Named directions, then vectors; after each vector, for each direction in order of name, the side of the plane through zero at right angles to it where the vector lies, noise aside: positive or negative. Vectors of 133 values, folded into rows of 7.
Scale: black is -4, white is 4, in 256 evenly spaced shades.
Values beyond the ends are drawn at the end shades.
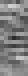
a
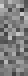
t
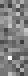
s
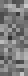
positive, negative, negative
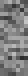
negative, negative, positive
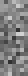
positive, positive, positive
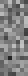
negative, negative, positive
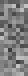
positive, negative, negative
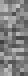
positive, positive, positive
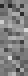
negative, positive, negative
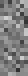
positive, positive, negative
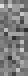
positive, negative, positive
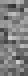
negative, positive, positive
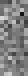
positive, positive, negative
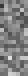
positive, positive, negative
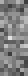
negative, positive, positive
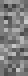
negative, negative, positive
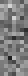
positive, negative, positive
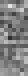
positive, negative, negative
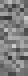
negative, negative, positive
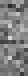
negative, positive, positive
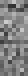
negative, positive, positive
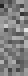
negative, positive, negative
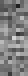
negative, negative, negative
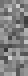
positive, positive, negative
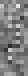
positive, positive, positive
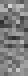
positive, negative, positive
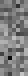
negative, negative, negative
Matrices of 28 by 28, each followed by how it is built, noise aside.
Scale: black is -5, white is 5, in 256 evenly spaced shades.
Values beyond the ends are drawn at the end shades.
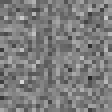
repeating rows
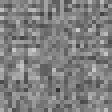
blocks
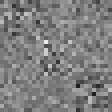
block diagonal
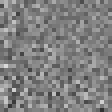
lower triangular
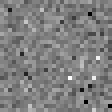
sparse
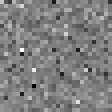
sparse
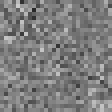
block diagonal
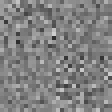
block diagonal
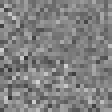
lower triangular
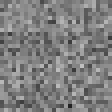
blocks
